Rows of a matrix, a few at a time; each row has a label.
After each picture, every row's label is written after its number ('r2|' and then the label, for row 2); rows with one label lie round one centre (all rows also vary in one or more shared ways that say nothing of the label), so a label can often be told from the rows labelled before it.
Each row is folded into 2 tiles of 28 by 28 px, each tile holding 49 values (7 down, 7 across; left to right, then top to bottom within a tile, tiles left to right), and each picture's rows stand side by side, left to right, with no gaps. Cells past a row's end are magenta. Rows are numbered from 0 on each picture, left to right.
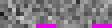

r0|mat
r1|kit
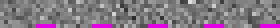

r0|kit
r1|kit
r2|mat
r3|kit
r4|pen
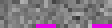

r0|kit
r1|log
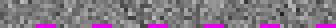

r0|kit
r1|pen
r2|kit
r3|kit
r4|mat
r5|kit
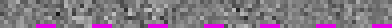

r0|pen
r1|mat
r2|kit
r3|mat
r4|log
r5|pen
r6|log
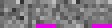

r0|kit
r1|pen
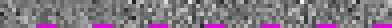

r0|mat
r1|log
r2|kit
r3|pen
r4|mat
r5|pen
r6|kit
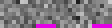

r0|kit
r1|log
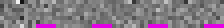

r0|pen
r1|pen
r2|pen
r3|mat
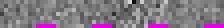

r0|kit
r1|pen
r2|mat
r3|pen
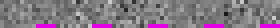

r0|log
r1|log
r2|mat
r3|pen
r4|kit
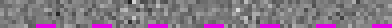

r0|pen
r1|kit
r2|log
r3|pen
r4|pen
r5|log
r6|mat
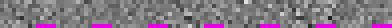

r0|kit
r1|pen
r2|pen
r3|log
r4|kit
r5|kit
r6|mat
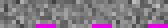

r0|mat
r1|log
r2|kit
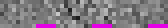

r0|log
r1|kit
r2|pen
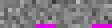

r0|mat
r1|log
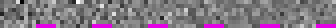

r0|kit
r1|kit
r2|mat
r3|pen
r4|pen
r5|log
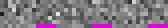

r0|pen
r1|pen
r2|log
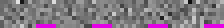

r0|pen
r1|kit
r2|mat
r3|mat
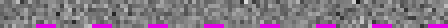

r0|mat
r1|log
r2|kit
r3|kit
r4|log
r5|pen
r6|mat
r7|kit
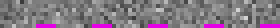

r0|mat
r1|pen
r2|pen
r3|log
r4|pen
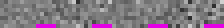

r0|mat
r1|pen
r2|kit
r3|log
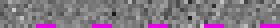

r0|pen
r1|pen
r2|kit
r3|log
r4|pen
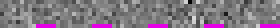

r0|log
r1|log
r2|kit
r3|mat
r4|log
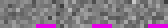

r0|mat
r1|pen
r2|mat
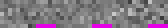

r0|pen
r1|mat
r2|log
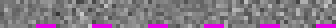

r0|kit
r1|log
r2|pen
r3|log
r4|pen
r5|kit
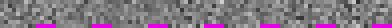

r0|kit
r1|pen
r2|log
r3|log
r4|log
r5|kit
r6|pen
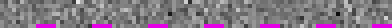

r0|log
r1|kit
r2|pen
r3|kit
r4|mat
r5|log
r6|kit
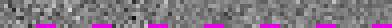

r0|kit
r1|pen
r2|log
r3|kit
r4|mat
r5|pen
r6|mat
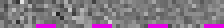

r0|log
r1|mat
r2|pen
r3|log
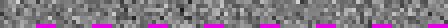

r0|pen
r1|mat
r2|mat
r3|kit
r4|pen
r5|pen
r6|pen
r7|log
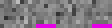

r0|mat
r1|kit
